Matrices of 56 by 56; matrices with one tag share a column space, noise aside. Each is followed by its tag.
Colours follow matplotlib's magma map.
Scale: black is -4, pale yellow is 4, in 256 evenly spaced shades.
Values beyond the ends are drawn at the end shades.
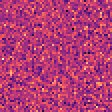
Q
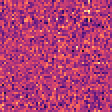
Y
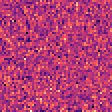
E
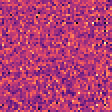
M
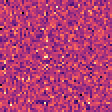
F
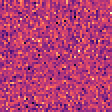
Y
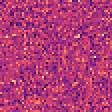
Q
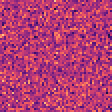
Q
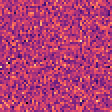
F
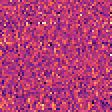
M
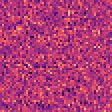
F
